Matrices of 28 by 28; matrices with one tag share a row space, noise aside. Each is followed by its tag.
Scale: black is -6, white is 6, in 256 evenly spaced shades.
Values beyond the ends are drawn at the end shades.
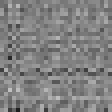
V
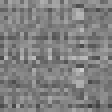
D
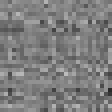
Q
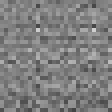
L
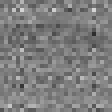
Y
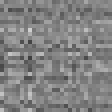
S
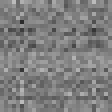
Y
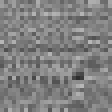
D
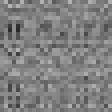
V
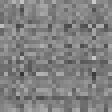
Y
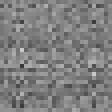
Y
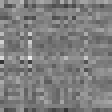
S
